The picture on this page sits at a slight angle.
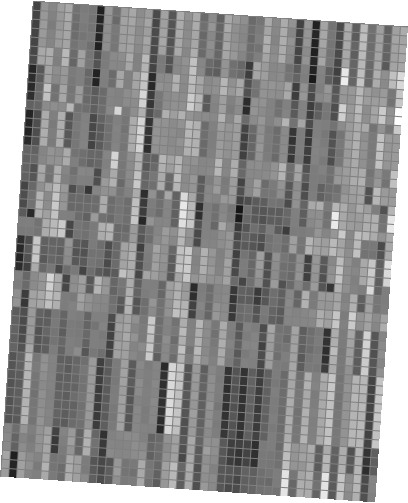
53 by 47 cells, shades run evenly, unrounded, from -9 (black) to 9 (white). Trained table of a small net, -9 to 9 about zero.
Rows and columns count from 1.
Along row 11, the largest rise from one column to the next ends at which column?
40
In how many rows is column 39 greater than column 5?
11
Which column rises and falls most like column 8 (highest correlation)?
20
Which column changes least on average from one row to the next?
42
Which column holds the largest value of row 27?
47
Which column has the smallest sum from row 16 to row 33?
28
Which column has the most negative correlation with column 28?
21
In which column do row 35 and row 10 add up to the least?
1
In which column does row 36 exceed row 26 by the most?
45
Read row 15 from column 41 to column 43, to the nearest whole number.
2 3 1
